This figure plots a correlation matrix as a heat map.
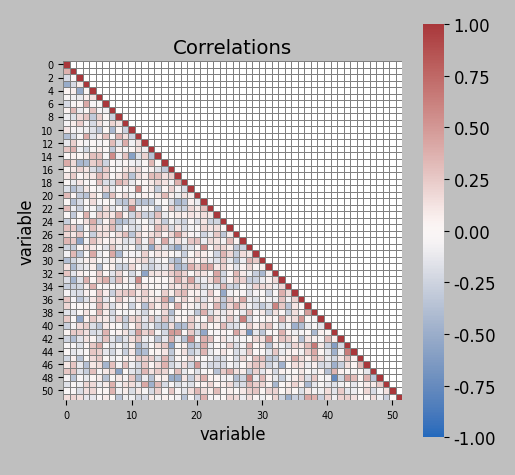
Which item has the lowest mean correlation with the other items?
2
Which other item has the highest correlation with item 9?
12
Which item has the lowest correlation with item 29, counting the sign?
8
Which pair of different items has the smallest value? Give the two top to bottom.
41, 48
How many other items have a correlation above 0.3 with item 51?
3
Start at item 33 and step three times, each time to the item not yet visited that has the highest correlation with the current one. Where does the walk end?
42
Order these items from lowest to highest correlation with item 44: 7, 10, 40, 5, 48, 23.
7, 40, 23, 10, 5, 48
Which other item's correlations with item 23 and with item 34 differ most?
37
